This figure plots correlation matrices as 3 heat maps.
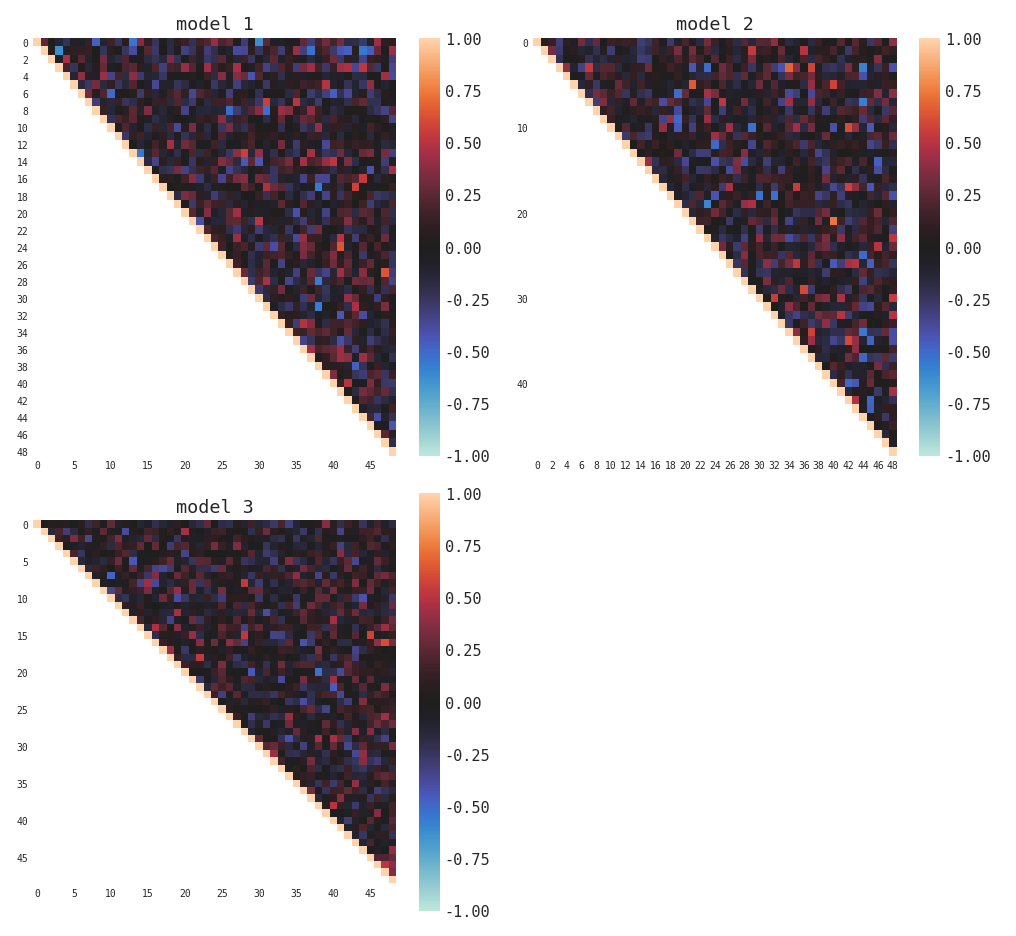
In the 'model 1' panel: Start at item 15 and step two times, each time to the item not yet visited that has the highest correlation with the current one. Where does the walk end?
1
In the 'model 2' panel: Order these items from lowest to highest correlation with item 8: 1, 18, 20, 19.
19, 1, 18, 20
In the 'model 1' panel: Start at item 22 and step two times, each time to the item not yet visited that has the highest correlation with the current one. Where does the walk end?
10
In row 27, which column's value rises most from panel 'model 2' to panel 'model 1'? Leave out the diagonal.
47
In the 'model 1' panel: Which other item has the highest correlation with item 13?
28
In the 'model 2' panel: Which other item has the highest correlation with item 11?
24
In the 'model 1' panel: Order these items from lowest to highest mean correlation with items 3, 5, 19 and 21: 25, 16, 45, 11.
11, 25, 16, 45
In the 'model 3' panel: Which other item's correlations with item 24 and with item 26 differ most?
34
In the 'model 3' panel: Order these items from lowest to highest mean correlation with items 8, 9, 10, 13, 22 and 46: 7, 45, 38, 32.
32, 7, 38, 45
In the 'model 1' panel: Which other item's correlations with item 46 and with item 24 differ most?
44
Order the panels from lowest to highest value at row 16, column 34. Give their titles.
model 1, model 2, model 3
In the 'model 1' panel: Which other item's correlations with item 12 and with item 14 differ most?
39
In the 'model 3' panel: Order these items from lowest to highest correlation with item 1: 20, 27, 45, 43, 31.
43, 27, 45, 31, 20
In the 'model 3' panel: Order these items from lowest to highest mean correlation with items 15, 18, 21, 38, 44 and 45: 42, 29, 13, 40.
42, 13, 29, 40
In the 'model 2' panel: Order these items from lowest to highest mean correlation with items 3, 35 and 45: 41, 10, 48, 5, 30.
48, 41, 30, 5, 10
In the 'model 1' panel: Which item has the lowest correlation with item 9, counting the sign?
48
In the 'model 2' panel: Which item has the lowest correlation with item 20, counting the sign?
14
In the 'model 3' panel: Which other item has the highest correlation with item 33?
19
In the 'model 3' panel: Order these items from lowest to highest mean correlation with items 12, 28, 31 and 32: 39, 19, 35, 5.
5, 39, 19, 35
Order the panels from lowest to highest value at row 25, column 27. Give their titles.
model 2, model 3, model 1
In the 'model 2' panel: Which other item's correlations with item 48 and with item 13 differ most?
23
